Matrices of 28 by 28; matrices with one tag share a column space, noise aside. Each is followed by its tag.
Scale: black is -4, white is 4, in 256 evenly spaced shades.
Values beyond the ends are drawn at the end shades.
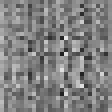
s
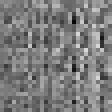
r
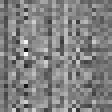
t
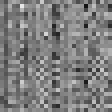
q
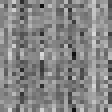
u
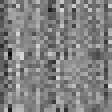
u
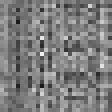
s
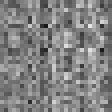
r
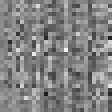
s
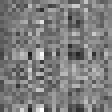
u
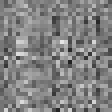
t
